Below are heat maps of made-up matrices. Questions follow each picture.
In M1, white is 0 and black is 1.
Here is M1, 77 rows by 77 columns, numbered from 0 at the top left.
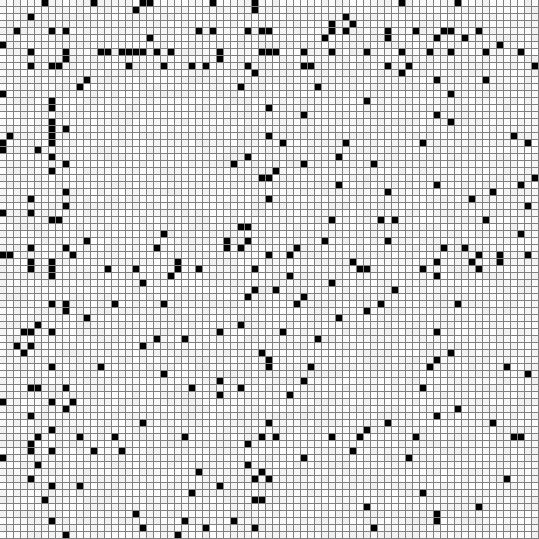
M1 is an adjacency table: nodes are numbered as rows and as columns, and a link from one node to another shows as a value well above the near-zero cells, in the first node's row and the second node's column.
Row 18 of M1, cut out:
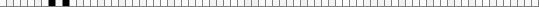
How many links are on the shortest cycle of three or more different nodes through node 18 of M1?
3
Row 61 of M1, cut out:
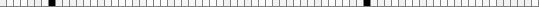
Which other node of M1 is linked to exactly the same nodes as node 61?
node 14
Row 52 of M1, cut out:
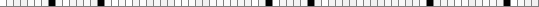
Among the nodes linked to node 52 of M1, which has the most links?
node 7
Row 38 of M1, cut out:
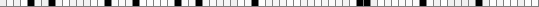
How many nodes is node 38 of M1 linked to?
11
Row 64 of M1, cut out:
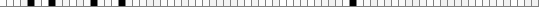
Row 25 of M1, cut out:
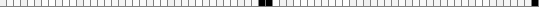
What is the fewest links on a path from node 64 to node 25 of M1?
3
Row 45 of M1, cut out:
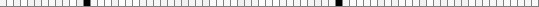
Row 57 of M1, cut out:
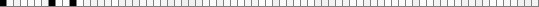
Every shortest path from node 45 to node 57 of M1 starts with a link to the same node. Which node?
node 48
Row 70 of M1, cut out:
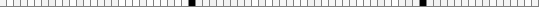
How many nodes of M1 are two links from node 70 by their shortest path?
4
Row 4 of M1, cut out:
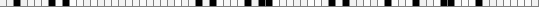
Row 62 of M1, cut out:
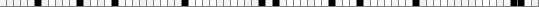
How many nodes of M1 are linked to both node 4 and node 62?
3
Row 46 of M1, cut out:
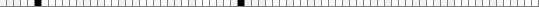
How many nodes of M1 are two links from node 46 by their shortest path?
7
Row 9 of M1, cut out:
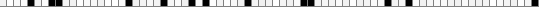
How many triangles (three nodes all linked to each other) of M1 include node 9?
7
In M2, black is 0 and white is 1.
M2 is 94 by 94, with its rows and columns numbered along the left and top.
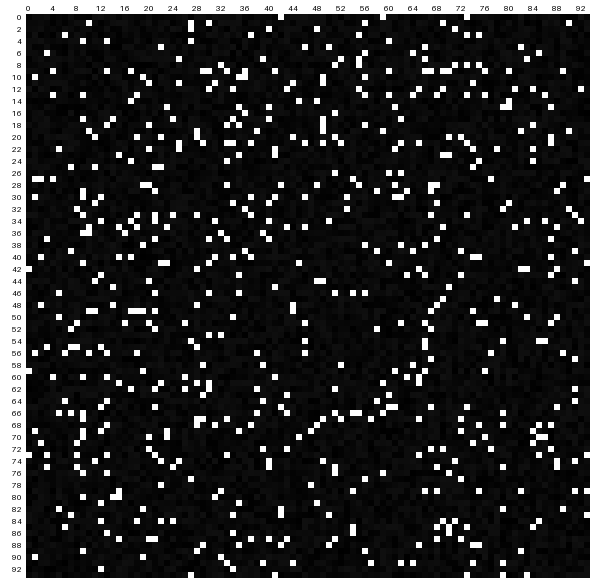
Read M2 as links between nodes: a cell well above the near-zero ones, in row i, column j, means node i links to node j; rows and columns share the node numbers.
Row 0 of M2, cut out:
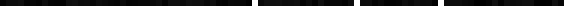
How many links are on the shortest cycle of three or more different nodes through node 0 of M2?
4
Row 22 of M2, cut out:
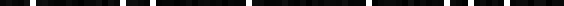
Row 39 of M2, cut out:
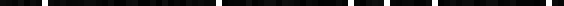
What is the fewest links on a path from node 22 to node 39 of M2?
3
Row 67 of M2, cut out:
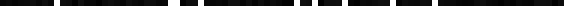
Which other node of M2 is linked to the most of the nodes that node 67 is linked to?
node 21
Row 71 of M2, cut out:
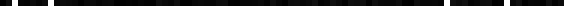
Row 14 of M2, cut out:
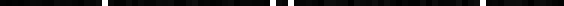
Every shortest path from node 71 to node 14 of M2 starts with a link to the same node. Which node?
node 2
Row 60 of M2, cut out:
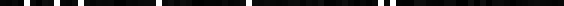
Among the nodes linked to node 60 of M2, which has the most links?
node 9
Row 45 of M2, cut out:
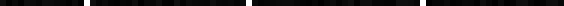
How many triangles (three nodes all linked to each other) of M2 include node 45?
0
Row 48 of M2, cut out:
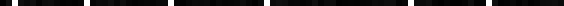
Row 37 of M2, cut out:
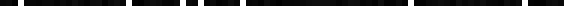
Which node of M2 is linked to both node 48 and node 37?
node 68
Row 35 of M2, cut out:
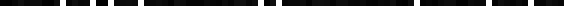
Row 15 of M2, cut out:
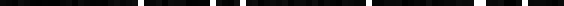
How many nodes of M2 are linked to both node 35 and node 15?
1
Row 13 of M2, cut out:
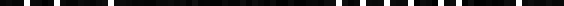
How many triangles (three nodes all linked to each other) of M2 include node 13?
5
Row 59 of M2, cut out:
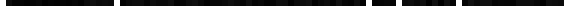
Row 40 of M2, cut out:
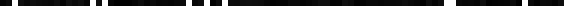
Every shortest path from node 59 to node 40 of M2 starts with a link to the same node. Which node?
node 61
